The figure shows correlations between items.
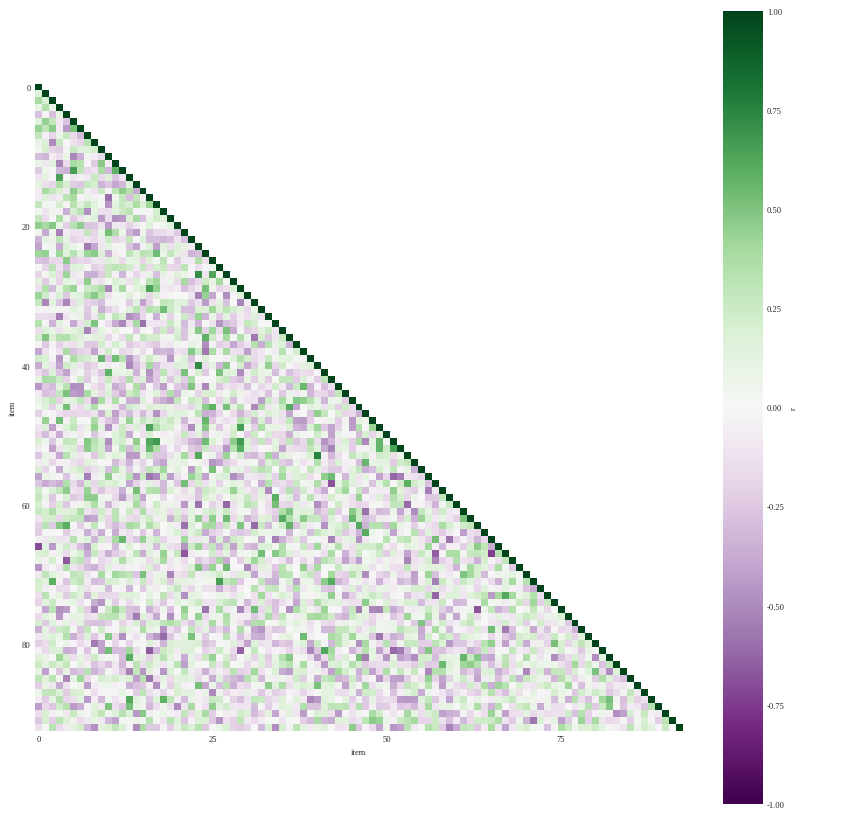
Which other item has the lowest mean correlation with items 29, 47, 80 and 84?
82
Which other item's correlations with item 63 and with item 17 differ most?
66
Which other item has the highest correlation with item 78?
65
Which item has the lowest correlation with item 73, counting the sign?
57
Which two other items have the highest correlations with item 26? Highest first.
71, 41
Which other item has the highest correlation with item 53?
40
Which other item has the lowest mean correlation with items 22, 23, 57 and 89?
0
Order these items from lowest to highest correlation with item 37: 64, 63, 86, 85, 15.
63, 15, 64, 86, 85
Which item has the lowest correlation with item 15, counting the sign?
34
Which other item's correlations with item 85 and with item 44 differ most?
4
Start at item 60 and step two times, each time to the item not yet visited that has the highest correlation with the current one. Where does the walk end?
59
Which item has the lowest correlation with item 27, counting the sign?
60
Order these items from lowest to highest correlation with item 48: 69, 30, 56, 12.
69, 56, 12, 30
